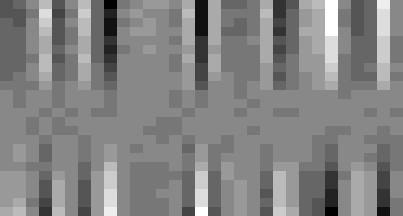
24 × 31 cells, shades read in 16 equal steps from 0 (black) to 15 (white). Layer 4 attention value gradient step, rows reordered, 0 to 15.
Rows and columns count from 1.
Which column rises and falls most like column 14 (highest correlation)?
27
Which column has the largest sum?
26
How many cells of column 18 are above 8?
2
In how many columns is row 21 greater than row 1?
14
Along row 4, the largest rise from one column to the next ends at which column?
17
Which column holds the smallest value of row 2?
16
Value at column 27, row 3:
7
